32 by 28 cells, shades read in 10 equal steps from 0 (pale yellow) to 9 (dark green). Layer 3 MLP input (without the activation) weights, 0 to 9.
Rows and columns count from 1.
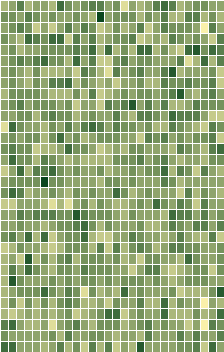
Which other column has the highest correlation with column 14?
25
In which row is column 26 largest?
6
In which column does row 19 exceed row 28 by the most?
26
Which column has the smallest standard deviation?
20
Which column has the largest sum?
2
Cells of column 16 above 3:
23
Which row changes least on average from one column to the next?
17
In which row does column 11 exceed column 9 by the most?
19
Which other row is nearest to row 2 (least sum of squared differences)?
13
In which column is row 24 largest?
4
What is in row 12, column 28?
5
